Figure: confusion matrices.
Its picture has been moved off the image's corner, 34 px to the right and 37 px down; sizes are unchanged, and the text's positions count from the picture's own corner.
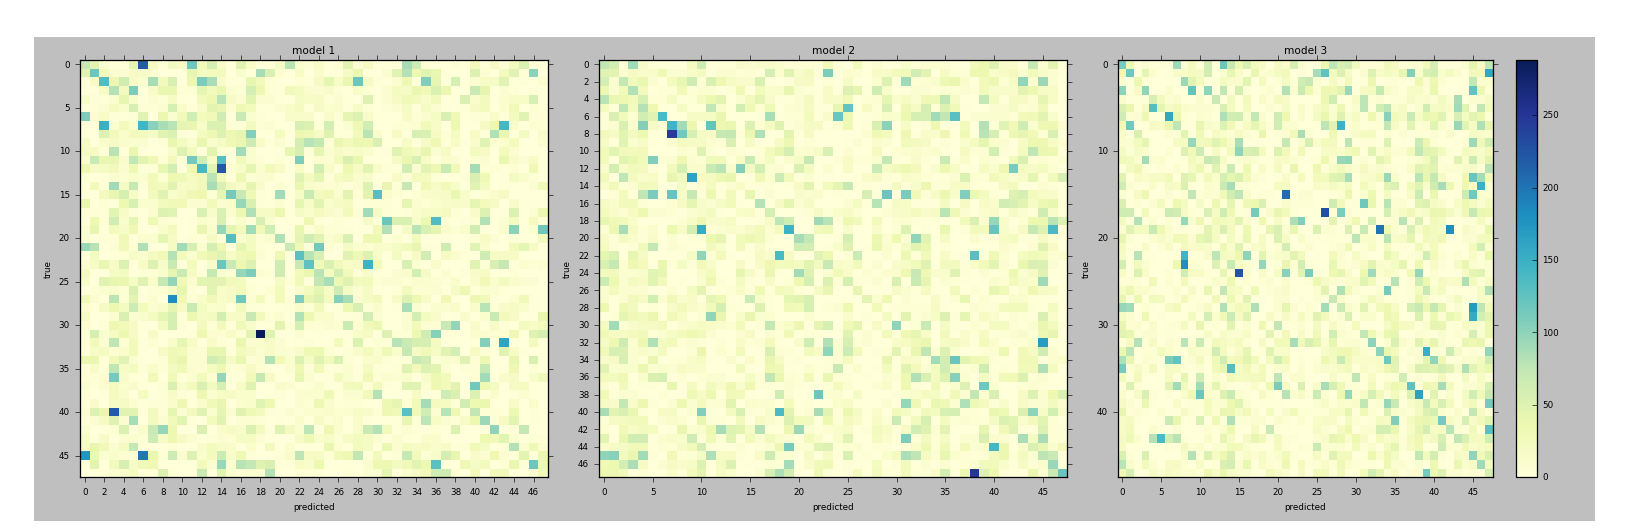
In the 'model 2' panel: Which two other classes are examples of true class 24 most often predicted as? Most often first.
20, 32
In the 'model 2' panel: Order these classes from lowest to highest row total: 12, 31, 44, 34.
31, 34, 44, 12
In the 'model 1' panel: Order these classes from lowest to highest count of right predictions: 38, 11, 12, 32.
38, 32, 11, 12
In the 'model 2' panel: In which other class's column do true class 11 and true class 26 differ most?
5
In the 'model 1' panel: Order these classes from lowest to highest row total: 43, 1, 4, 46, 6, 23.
43, 4, 6, 1, 46, 23
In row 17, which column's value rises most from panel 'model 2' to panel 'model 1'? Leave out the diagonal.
29
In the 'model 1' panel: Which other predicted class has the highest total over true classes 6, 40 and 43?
3
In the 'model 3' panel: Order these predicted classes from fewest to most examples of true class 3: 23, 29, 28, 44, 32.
44, 32, 28, 23, 29
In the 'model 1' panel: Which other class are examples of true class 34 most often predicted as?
19
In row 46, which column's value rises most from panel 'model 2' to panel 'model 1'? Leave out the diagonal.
36
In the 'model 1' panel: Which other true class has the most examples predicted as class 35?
2
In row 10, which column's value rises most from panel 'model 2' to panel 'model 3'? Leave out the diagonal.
15
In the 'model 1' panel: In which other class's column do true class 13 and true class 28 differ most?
33
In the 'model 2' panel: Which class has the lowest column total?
27
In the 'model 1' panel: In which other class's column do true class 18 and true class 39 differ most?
36
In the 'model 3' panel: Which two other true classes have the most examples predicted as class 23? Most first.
18, 8
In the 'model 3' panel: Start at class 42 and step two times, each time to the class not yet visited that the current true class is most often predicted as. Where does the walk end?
39
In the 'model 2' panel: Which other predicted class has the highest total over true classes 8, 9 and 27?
7
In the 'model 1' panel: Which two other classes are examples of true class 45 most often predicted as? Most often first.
6, 0
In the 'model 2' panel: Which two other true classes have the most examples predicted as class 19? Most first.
44, 46
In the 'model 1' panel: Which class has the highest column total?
14
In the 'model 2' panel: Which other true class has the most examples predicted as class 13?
8
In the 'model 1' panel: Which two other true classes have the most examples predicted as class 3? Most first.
40, 36
